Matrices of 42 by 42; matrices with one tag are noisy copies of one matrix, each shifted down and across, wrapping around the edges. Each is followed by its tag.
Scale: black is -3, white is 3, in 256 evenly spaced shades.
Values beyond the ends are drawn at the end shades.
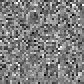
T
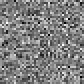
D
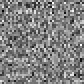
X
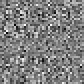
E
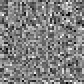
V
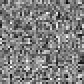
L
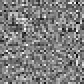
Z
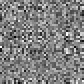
E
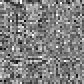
V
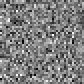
X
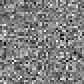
D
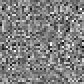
E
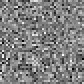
Z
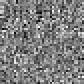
L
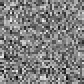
X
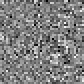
Z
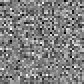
D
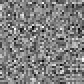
T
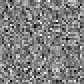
T
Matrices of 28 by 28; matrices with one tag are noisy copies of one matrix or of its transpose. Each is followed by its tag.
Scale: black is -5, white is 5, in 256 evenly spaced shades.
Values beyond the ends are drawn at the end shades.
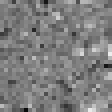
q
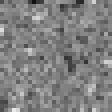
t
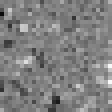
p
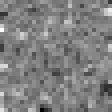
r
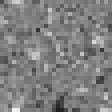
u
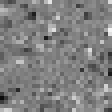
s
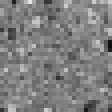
r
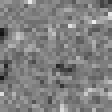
t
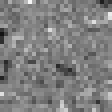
t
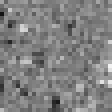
p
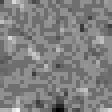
u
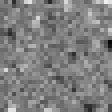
r
